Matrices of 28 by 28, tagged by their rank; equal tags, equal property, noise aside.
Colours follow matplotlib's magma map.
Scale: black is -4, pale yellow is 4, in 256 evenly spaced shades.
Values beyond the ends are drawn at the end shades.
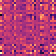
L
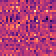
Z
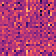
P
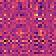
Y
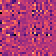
Z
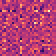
Z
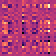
L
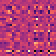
L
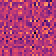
Z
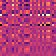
L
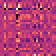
Y
